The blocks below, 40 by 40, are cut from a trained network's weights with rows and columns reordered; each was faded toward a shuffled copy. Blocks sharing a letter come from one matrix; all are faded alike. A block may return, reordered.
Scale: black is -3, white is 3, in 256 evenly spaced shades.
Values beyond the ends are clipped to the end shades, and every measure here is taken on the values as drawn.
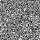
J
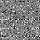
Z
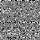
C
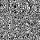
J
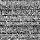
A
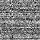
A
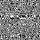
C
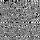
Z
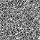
J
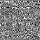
C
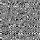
Z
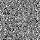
J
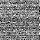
A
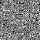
C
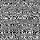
C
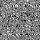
Z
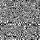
C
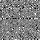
Z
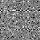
Z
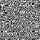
C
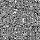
J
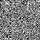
J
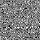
C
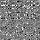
Z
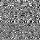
C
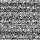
A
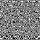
C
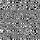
Z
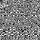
C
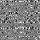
Z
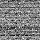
A
